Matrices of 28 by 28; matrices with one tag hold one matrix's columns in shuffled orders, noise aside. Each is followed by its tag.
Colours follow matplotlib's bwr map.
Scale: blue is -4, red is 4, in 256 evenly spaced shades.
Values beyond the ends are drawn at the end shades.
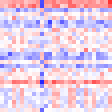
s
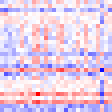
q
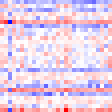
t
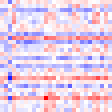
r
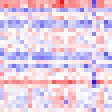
s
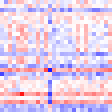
q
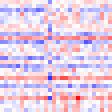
r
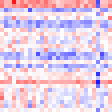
s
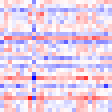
r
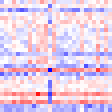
q
